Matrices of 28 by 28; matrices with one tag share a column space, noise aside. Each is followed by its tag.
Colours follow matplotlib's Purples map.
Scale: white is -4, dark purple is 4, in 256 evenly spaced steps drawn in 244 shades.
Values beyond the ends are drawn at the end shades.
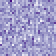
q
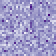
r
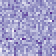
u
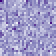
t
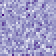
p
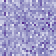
t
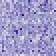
q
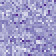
u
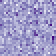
q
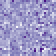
t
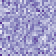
q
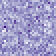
r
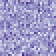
p
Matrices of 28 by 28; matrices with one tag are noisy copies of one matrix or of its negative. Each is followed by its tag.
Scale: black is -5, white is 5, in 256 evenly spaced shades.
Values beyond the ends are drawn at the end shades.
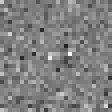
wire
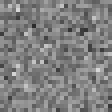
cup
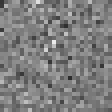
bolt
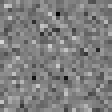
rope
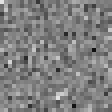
wire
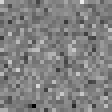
wire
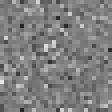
bolt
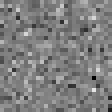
cup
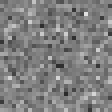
rope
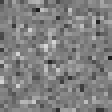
bolt
